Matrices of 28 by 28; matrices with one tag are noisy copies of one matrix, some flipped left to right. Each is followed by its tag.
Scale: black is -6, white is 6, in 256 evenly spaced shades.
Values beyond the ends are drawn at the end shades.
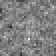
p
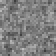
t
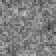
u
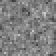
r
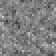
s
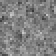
r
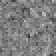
r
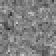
u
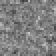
s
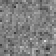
t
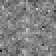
p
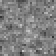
p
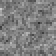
s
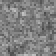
u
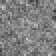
p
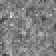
r
